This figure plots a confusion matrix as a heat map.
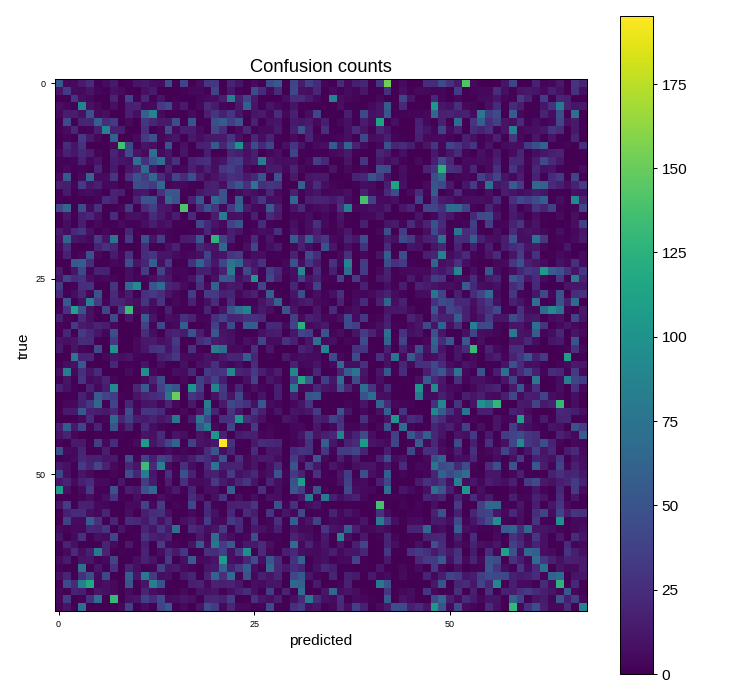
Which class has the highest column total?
48
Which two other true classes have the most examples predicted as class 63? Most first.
29, 24
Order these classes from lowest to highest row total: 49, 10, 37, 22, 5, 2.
2, 22, 10, 5, 49, 37
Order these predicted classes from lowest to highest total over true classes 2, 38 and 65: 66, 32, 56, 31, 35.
56, 66, 32, 35, 31
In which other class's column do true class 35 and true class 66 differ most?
7
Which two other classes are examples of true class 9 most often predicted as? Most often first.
12, 30
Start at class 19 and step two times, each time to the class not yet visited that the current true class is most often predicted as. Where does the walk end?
31
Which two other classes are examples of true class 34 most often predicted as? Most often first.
53, 7
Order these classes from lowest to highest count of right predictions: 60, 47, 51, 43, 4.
47, 4, 60, 51, 43
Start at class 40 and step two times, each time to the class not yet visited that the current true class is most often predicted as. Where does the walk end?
39
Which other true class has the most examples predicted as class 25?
13
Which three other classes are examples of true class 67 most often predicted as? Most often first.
58, 48, 3
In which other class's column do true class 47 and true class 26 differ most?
10
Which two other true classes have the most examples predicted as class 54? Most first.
41, 4
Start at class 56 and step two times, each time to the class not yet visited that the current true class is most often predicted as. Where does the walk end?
4
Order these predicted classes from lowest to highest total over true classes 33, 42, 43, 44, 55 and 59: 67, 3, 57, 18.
57, 67, 3, 18
